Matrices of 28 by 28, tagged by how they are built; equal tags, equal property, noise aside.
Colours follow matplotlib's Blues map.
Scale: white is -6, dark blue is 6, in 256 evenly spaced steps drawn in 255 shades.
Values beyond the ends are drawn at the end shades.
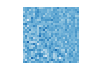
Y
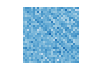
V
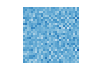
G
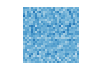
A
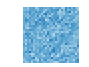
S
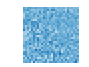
Y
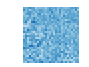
Y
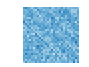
V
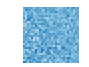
Y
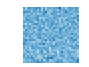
A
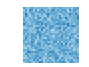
A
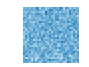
A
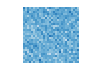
V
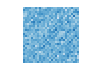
S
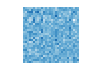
G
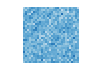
S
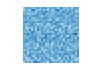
A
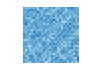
S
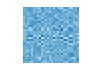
G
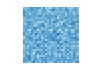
A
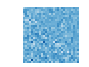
Y
